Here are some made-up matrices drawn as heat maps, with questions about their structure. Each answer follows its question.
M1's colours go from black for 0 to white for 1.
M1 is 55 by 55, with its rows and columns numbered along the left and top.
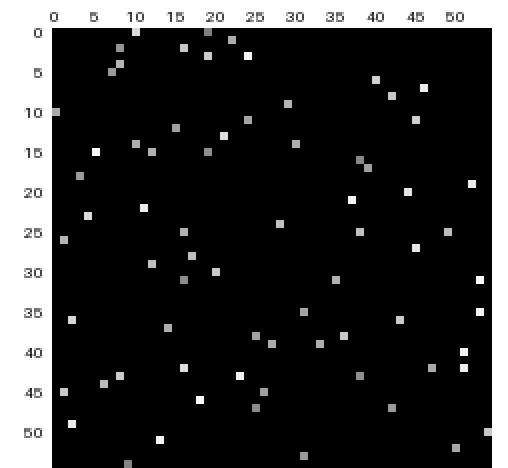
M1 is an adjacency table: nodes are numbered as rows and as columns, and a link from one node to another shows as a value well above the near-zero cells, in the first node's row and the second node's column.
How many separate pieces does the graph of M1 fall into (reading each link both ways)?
5
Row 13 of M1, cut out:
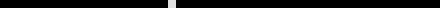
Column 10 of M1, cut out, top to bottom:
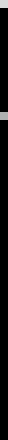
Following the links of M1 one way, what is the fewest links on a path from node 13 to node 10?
4
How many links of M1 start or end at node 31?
5
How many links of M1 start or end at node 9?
2
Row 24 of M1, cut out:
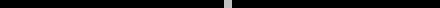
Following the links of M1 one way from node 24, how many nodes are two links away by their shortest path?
1
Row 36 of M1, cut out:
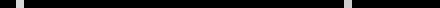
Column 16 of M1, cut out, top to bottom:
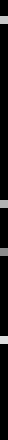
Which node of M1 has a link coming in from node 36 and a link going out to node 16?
node 2
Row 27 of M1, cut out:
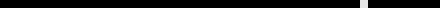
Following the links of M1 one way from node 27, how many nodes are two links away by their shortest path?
2
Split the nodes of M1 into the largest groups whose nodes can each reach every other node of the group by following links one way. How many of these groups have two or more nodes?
6
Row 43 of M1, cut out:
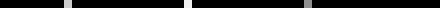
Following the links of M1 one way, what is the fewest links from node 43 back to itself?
3
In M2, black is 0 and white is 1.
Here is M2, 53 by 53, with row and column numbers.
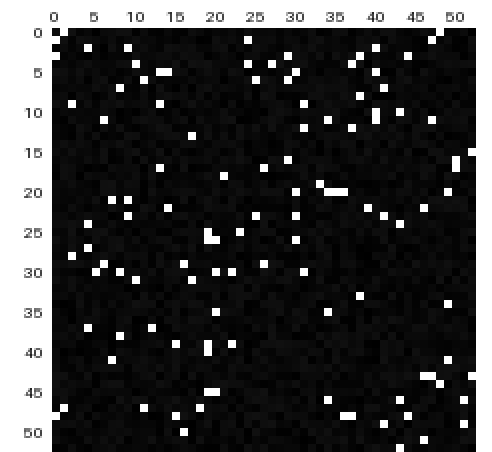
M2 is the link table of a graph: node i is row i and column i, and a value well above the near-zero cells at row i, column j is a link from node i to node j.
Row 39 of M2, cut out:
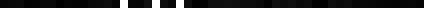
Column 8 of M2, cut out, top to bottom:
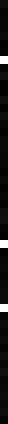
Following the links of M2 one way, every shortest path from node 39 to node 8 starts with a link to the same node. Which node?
node 19
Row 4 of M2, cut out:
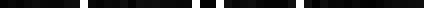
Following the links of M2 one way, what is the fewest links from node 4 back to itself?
2
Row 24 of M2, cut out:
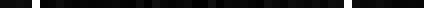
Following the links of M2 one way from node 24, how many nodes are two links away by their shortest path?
6
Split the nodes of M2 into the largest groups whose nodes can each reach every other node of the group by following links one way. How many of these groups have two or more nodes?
2
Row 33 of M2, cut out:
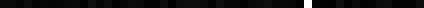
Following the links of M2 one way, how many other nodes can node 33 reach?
2
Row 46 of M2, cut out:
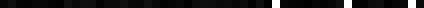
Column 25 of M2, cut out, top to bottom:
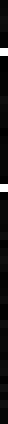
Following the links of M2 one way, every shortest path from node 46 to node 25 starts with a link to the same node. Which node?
node 43
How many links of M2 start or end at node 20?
9
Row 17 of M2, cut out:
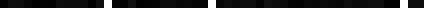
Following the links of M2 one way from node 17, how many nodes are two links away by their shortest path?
4
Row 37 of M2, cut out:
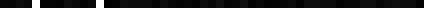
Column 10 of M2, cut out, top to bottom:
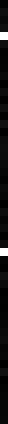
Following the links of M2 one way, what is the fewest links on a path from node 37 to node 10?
2
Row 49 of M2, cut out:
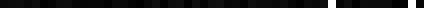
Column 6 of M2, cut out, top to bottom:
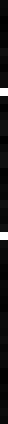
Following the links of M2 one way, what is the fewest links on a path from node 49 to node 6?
6
